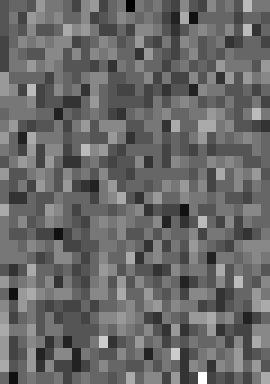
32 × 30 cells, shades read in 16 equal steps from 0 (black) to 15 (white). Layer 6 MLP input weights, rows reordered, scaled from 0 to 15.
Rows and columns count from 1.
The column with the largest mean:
4
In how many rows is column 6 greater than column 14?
12
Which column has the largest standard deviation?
23
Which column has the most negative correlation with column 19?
7
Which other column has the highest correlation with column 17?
9
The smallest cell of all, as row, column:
1, 15
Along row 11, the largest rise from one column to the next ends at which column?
20
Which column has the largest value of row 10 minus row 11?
29
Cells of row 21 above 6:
16
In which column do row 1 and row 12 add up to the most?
28
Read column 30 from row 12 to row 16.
6 6 6 5 6
